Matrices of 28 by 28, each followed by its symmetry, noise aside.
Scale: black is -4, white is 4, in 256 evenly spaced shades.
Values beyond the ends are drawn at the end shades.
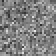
no symmetry.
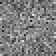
same after a half turn.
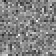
same after a half turn.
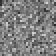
no symmetry.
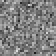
same after a half turn.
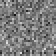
mirrored left to right.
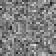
mirrored top to bottom.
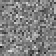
no symmetry.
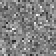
same after a half turn.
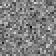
no symmetry.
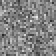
same after a half turn.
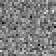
no symmetry.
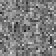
mirrored top to bottom.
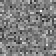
same after a half turn.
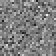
same after a half turn.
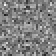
mirrored left to right.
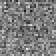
mirrored left to right.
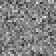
no symmetry.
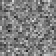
mirrored top to bottom.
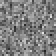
same after a half turn.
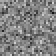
mirrored left to right.
